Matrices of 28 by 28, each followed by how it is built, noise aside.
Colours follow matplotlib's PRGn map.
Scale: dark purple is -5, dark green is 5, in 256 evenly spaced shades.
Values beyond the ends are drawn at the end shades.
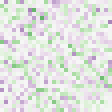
Toeplitz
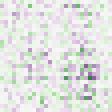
low rank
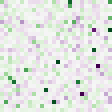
sparse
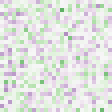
repeating rows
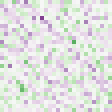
Toeplitz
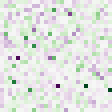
sparse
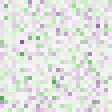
repeating rows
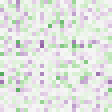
low rank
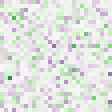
Toeplitz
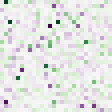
sparse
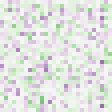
repeating rows
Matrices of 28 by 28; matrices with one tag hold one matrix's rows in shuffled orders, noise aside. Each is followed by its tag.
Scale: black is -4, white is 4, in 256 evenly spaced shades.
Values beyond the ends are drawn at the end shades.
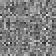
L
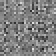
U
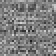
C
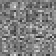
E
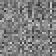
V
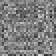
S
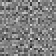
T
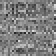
C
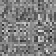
S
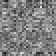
E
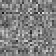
T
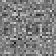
E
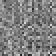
V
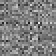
T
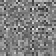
U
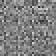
U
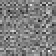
L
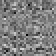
E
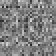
T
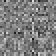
U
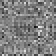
S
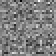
E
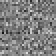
T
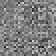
U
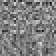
E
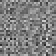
L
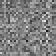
L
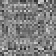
S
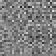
V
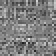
C
